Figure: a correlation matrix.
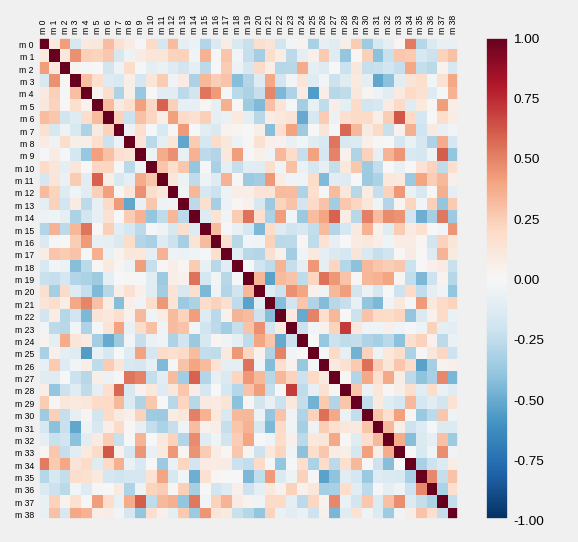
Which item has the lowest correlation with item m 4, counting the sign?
m 25
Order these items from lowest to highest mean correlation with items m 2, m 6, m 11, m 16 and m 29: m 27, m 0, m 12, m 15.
m 27, m 12, m 15, m 0
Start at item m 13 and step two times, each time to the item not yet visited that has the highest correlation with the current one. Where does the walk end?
m 28
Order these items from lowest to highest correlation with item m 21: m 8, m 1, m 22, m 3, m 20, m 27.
m 22, m 27, m 20, m 8, m 1, m 3
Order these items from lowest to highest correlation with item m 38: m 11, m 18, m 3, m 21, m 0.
m 18, m 0, m 11, m 21, m 3
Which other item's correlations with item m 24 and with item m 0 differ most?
m 6
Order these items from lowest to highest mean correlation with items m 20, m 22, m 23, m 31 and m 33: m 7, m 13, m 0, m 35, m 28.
m 35, m 0, m 13, m 7, m 28
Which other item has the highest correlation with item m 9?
m 37
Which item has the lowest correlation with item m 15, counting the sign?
m 20
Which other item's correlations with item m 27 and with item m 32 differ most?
m 8
